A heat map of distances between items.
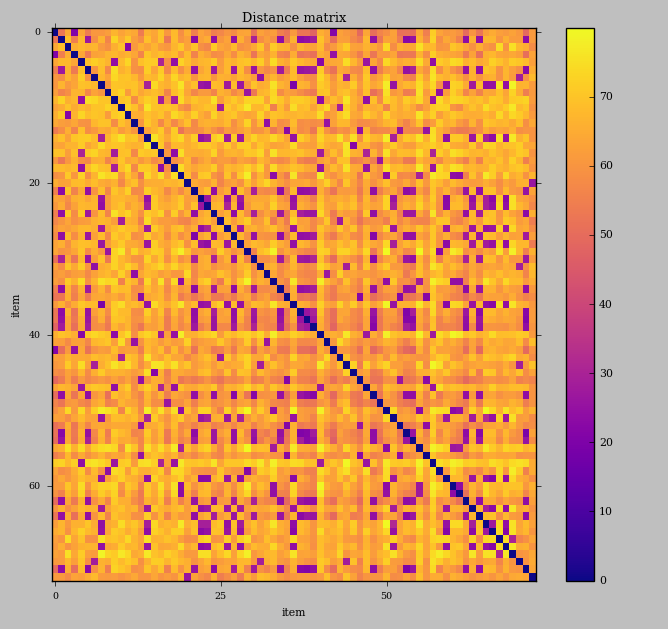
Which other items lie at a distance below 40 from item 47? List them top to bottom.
4, 9, 16, 18, 40, 57
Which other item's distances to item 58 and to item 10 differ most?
29
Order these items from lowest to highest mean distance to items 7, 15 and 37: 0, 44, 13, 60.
0, 13, 60, 44
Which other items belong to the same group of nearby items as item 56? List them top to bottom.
13, 35, 46, 52
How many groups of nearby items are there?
15
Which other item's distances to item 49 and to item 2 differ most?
11
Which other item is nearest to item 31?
6
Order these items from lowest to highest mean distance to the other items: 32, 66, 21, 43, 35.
21, 35, 66, 32, 43
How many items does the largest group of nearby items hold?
16
